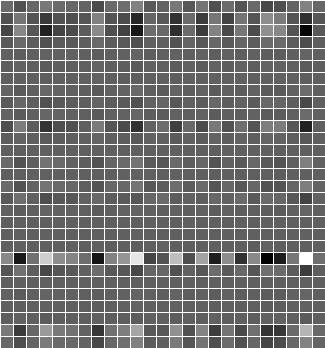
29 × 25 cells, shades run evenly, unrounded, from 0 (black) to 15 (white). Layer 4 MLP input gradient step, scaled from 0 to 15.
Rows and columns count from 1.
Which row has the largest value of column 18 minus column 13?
22
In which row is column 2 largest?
3
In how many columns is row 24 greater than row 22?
9
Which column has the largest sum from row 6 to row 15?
21
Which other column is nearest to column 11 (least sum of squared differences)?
4
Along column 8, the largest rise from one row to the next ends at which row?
23
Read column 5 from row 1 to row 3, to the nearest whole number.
6 5 4
